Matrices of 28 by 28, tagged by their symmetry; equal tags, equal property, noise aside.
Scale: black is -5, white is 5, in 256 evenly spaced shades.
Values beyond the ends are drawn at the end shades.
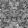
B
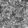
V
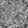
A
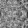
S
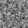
V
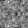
S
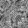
A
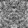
B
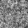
V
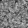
V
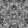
B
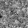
V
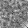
A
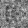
S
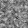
V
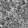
A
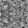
S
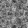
S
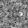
S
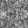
S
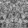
B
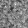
V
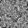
A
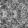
S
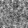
V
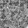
A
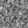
V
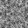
S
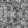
S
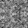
S
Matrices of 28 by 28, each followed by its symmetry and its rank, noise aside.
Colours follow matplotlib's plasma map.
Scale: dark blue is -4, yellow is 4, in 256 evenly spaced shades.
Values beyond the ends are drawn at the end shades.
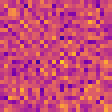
symmetric, rank six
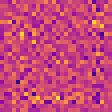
no symmetry, rank five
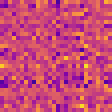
no symmetry, rank five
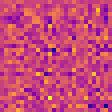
no symmetry, rank six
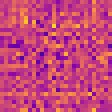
no symmetry, rank seven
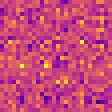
no symmetry, rank five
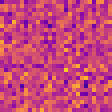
no symmetry, rank six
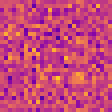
no symmetry, rank seven
